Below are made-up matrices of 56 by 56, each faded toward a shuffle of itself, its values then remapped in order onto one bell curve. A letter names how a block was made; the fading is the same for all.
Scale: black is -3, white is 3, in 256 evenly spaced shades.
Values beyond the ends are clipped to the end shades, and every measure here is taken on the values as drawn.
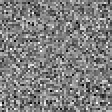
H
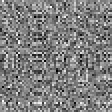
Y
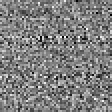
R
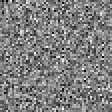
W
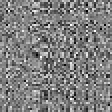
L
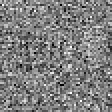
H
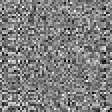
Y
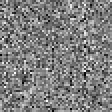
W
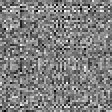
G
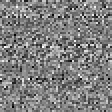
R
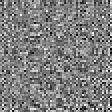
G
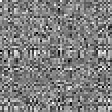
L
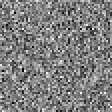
H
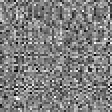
G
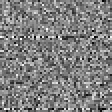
R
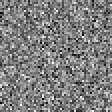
W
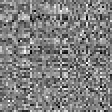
L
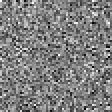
H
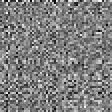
G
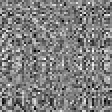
L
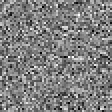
H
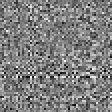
G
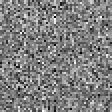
W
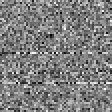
R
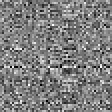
G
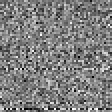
R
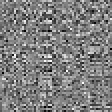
L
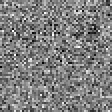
H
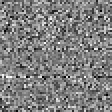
R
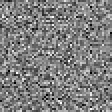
H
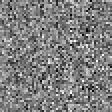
W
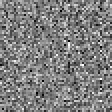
W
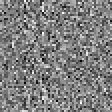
W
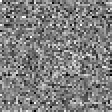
R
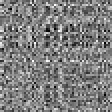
Y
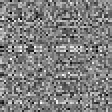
G
